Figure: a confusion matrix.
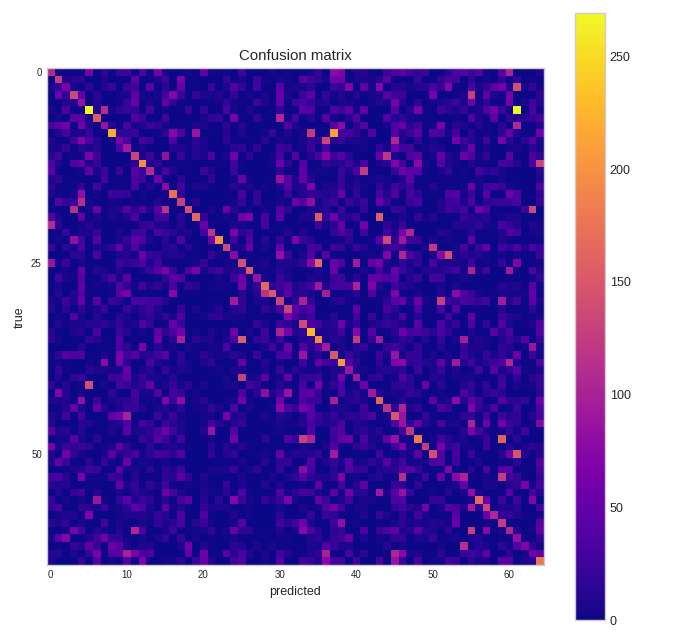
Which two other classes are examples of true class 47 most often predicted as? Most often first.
21, 55
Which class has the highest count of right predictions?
5
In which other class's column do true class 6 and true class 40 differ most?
25
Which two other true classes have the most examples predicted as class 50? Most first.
23, 3
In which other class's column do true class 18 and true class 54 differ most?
63
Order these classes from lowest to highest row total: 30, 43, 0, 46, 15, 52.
15, 52, 46, 0, 43, 30
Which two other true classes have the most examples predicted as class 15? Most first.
18, 11
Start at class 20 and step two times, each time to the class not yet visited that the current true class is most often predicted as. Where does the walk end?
60
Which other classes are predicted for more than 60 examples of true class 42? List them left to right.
1, 28, 31
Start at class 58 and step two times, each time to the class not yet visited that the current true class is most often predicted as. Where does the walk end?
61
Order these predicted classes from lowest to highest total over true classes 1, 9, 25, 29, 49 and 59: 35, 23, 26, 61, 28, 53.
26, 23, 61, 28, 35, 53
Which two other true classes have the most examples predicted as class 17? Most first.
35, 43
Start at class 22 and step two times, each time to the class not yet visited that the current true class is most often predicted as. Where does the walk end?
46
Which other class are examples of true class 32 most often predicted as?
31
